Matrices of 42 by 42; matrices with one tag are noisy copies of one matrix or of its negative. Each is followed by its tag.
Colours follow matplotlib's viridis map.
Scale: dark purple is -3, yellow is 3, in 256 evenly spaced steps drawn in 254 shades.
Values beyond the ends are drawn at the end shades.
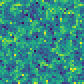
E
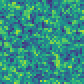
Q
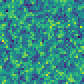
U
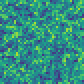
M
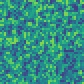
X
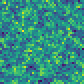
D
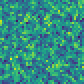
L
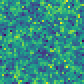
E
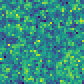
X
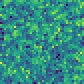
M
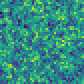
U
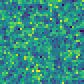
Q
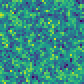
U
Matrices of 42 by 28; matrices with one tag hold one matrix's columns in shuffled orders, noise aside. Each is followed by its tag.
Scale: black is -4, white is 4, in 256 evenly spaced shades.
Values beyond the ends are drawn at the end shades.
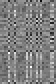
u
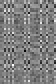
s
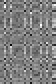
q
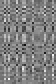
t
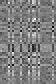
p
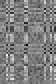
t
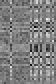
p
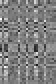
p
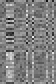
u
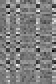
s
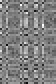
q
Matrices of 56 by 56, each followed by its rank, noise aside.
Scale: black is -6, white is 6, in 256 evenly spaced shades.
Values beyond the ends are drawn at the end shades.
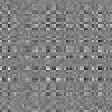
one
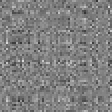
four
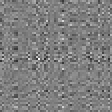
four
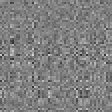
three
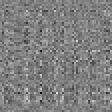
three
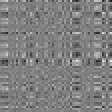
one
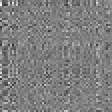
four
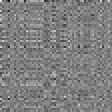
four
